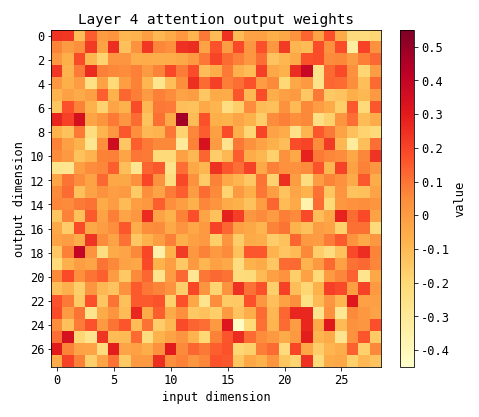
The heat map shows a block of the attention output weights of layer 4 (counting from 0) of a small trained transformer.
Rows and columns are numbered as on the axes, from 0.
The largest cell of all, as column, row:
11, 7
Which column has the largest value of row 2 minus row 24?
16
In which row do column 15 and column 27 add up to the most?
15
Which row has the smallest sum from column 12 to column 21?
6
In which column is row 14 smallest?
22
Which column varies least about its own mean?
19
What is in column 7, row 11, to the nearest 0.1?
-0.3
